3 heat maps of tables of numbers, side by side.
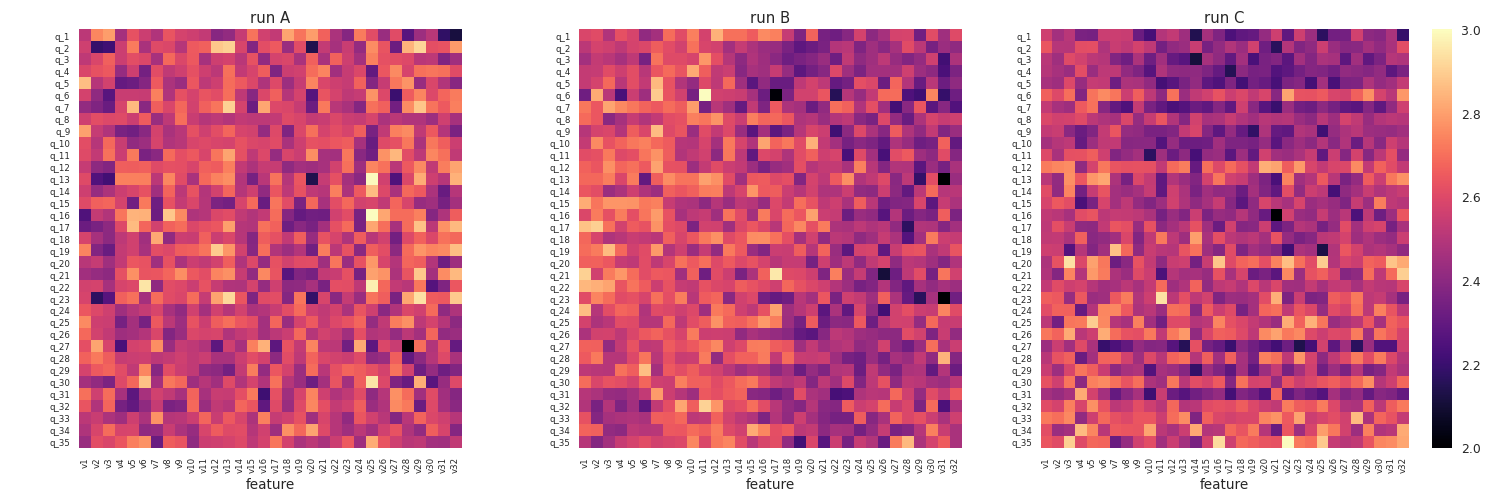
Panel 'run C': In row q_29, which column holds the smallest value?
v14
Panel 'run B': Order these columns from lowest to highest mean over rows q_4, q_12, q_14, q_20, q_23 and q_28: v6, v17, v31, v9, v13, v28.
v31, v28, v17, v13, v6, v9
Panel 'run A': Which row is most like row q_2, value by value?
q_23
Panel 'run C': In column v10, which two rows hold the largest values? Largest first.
q_34, q_26
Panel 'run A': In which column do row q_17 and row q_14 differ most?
v31
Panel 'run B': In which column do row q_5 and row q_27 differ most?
v15
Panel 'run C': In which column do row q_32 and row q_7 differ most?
v12
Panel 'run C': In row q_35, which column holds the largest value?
v22
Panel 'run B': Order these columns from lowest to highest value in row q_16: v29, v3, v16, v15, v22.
v29, v15, v22, v3, v16
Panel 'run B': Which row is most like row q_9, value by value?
q_5
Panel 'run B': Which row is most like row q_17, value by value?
q_22
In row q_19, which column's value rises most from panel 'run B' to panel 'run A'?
v12
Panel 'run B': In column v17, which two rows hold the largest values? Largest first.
q_21, q_24
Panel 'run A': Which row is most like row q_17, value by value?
q_21
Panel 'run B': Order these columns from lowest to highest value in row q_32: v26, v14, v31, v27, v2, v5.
v31, v2, v5, v27, v14, v26
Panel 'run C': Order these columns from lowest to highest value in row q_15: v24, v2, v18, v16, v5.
v18, v5, v24, v16, v2
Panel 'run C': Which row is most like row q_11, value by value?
q_29
